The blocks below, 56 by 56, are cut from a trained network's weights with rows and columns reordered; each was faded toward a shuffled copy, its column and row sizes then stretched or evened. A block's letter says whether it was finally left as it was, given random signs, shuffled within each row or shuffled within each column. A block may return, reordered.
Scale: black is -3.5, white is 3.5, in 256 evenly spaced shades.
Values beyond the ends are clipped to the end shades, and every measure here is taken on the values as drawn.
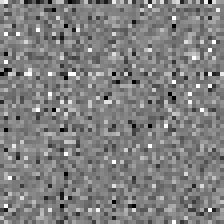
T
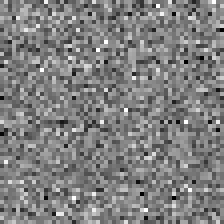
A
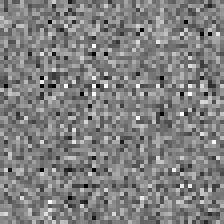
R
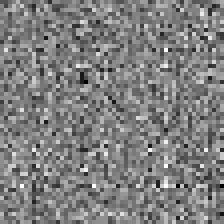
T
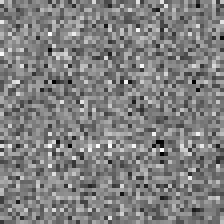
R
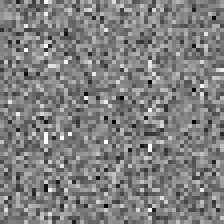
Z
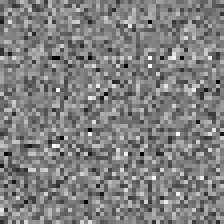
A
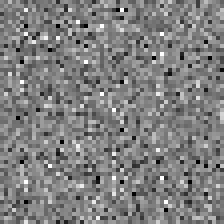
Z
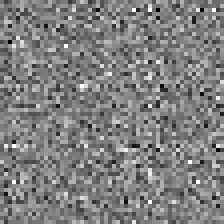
T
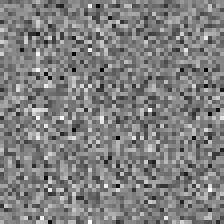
T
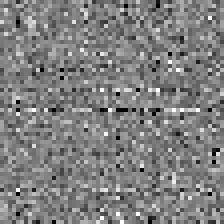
T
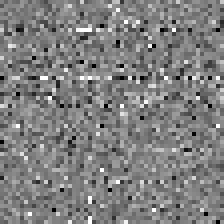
A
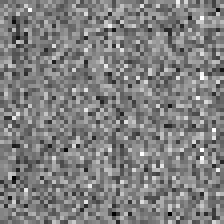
Z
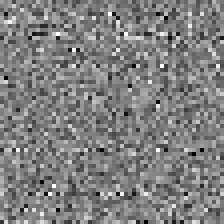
A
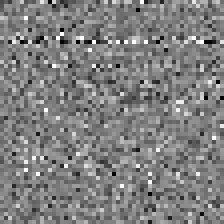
A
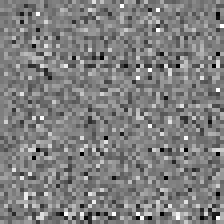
R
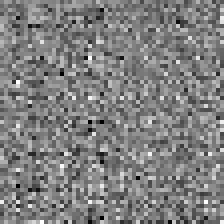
T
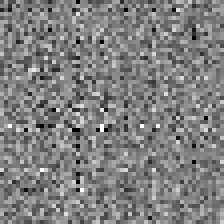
T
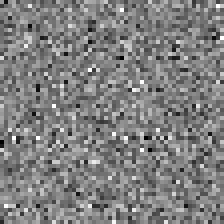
A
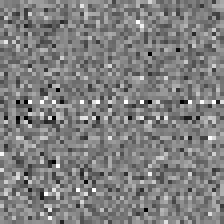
R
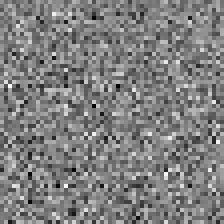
T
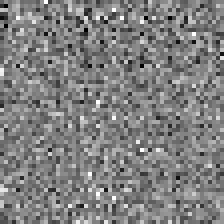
R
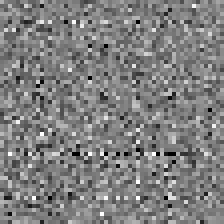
R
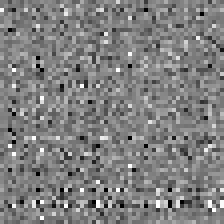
T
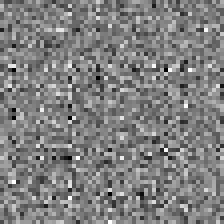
T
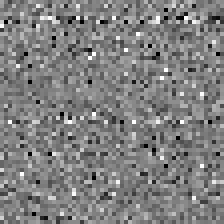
A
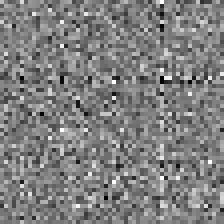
R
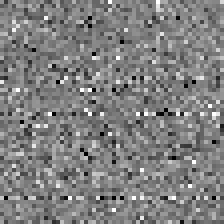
A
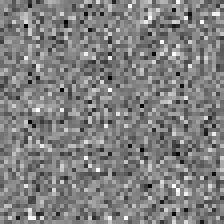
Z
